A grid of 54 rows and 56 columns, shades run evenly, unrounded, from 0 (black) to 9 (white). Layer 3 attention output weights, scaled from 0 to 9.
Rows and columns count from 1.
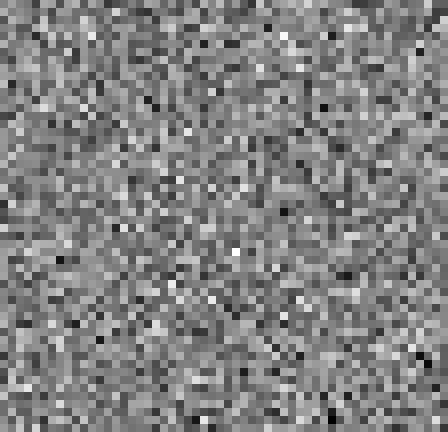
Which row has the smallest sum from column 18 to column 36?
2
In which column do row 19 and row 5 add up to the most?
41
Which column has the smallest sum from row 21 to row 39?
44
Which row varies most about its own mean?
53
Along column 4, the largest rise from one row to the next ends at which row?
42
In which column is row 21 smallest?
38
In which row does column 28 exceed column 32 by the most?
1
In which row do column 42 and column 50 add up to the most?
45
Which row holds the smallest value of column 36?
27
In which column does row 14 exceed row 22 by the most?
6
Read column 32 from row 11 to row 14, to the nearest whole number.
5 4 4 7
